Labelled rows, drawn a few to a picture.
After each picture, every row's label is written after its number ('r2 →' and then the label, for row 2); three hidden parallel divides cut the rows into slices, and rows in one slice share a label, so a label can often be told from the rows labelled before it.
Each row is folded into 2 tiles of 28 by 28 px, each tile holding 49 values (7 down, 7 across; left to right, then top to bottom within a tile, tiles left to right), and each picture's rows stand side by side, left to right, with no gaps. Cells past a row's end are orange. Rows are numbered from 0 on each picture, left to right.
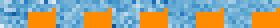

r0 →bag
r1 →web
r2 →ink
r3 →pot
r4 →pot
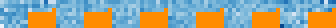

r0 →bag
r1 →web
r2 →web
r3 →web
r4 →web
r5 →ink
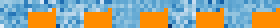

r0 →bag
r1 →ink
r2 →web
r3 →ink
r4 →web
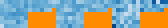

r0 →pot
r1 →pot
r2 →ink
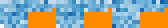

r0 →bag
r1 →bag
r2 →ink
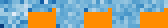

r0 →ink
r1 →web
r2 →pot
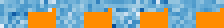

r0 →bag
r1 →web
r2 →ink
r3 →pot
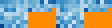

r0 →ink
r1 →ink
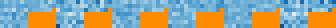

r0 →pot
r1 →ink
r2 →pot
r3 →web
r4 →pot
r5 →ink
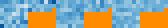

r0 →ink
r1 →pot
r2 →web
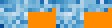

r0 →ink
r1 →ink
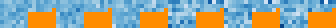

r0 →pot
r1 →pot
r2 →pot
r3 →ink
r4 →bag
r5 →ink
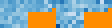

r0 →web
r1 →ink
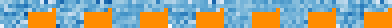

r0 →bag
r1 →ink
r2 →pot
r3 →bag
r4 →web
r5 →web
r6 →bag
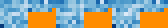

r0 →ink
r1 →ink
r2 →ink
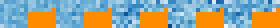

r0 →pot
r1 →pot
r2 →bag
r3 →ink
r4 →bag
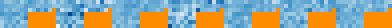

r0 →pot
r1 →bag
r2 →pot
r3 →ink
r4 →pot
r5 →web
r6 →pot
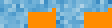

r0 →pot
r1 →web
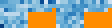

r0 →ink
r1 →bag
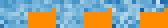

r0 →web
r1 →web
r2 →ink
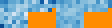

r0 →ink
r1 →web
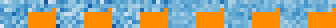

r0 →bag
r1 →ink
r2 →ink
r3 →web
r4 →pot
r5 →pot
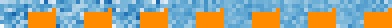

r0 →bag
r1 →ink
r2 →bag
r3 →pot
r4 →pot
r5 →pot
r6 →pot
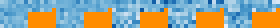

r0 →pot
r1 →web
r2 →ink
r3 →ink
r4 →bag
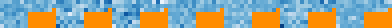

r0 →pot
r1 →ink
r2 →bag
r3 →pot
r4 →web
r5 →ink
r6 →pot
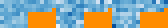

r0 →pot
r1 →bag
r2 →ink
